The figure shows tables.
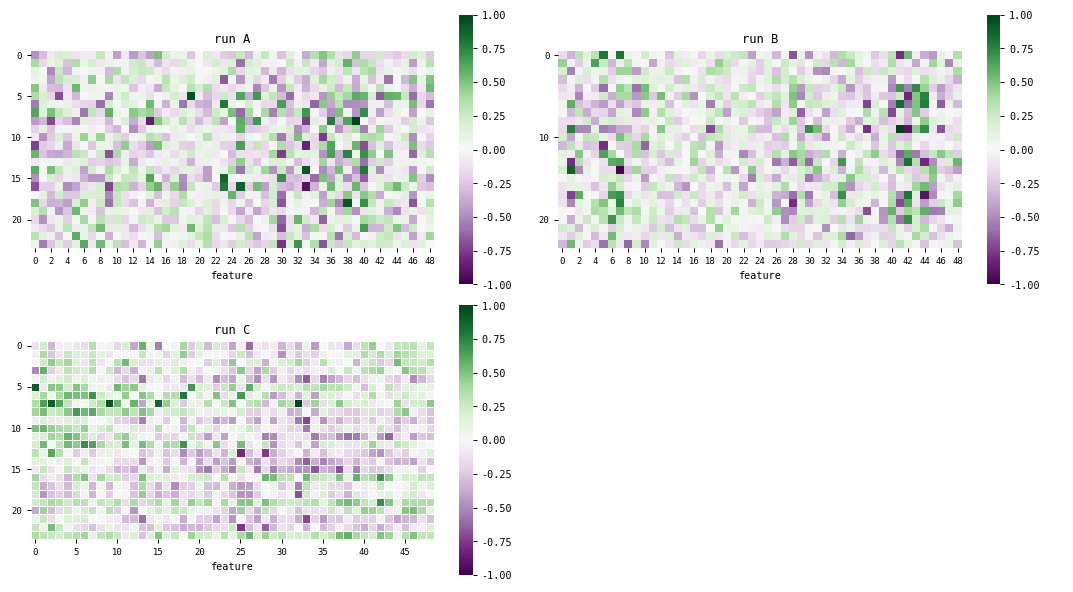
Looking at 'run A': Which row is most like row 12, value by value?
18
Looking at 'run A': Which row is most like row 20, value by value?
10
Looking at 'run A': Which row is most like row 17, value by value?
2
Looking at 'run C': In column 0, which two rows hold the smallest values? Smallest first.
3, 20
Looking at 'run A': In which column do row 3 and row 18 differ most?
46
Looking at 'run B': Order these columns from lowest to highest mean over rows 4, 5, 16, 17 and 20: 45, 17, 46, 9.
45, 46, 9, 17
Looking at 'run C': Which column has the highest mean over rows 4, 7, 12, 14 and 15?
1
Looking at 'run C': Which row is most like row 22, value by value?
13
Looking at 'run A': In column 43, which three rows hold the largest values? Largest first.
5, 12, 16
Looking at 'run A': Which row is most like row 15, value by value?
6
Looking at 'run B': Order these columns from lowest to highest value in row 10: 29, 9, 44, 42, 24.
29, 42, 9, 24, 44
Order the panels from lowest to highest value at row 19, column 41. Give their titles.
run B, run A, run C
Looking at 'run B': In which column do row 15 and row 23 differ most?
5
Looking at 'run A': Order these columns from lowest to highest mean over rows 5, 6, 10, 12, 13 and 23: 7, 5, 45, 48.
48, 7, 5, 45
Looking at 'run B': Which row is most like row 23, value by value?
11
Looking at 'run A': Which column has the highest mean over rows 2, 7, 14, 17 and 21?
40
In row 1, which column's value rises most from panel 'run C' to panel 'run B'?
19
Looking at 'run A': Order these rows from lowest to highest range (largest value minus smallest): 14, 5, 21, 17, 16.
17, 21, 14, 5, 16
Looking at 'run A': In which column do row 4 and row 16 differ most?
0
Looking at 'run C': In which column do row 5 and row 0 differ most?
26
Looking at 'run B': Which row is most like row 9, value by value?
6
